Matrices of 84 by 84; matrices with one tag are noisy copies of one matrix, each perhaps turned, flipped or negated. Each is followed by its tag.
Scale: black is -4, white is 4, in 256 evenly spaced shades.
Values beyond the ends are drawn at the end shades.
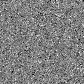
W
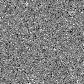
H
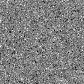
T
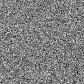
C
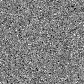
C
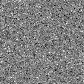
H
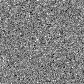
T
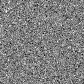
C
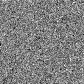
H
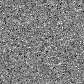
C
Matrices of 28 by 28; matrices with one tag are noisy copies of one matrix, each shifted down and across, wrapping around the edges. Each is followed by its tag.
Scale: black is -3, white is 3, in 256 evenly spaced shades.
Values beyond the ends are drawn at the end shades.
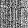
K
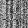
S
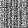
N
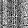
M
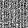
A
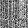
K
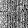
K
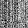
K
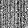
A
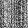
K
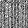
A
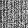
A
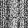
M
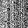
M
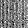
N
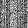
K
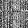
K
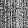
K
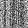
M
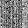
K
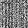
A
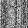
M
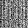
A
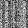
S
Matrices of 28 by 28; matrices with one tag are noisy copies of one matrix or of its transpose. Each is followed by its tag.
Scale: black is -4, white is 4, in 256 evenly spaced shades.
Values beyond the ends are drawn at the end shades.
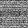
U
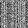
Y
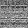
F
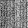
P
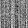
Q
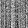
Q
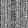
U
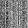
F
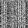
Y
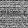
U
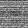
U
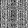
U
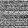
Q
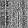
F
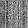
F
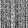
Q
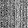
P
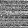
Q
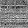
F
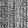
P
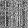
F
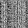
Y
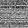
F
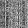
F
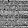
Q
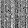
Q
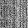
P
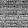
P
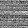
Q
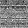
F
